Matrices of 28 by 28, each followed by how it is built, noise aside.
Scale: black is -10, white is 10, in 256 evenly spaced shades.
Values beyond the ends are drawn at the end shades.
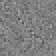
diagonal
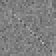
diagonal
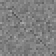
diagonal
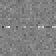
uneven rows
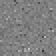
sparse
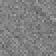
Toeplitz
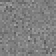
block diagonal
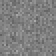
repeating rows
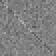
diagonal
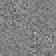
block diagonal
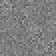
block diagonal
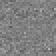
uneven rows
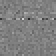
uneven rows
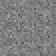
repeating rows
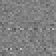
uneven rows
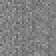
repeating rows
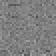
uneven rows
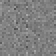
uneven columns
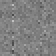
uneven columns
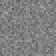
repeating rows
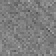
Toeplitz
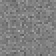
repeating rows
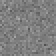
diagonal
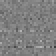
uneven rows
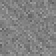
Toeplitz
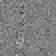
uneven columns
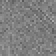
Toeplitz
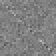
diagonal
